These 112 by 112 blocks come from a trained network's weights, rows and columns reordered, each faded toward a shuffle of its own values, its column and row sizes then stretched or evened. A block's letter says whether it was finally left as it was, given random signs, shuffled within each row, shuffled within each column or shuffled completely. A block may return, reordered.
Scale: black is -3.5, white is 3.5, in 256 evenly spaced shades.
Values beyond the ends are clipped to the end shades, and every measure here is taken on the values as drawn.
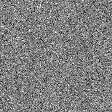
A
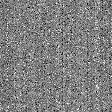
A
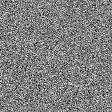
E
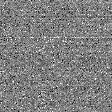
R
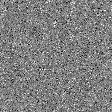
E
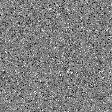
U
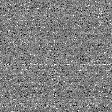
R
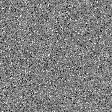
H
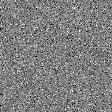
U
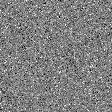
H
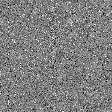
A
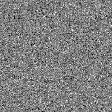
R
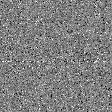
E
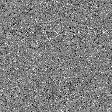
E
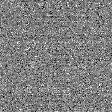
R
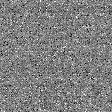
E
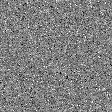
H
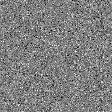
U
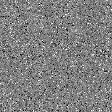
U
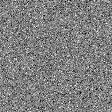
E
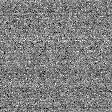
E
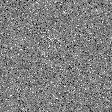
H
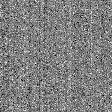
A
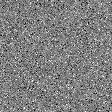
H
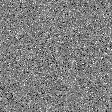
H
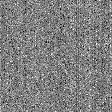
A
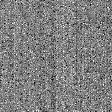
R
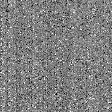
R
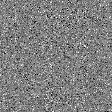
U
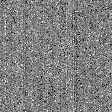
A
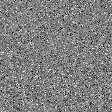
E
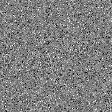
U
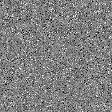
U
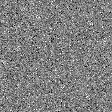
A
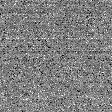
E
